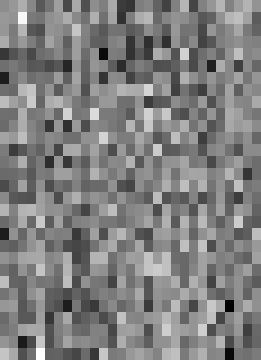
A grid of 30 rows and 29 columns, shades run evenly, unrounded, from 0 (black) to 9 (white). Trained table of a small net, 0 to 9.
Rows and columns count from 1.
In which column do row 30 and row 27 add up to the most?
5
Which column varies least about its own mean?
10
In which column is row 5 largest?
21
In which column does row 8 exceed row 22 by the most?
9
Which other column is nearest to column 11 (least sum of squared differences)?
26
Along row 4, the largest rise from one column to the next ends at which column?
20
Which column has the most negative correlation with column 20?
11
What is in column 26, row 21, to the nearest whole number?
4
